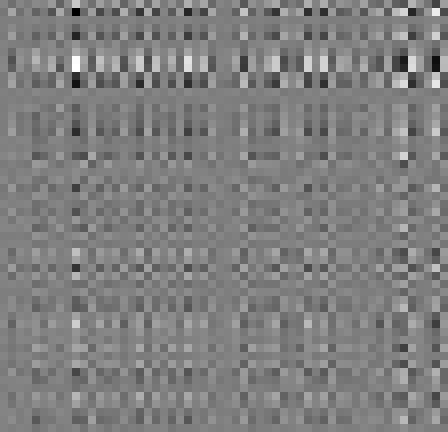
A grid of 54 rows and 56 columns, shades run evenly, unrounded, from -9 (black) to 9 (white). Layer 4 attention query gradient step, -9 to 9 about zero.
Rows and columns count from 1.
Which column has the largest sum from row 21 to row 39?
55
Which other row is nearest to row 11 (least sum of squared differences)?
2
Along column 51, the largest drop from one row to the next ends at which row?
21
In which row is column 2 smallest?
8
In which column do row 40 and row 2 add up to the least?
10
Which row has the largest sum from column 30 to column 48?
9
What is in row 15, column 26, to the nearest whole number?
0
